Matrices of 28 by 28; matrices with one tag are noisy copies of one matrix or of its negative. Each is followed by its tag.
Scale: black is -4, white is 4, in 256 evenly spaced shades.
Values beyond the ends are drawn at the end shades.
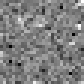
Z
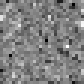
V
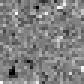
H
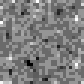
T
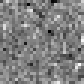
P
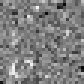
H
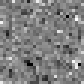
T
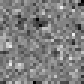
Z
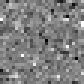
V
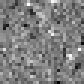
P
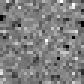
V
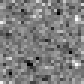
T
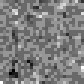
H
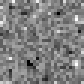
T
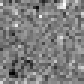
H
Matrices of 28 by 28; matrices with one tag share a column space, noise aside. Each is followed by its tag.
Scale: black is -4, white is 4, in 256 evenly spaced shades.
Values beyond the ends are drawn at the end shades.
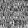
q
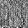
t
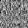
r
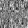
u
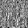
t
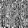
t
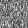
q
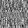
u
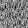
q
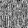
t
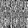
u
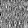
q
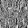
u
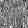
u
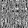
u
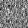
r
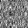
q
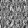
q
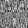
u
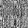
t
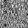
r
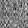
r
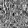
r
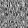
r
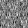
q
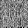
t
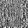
t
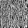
t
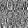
u
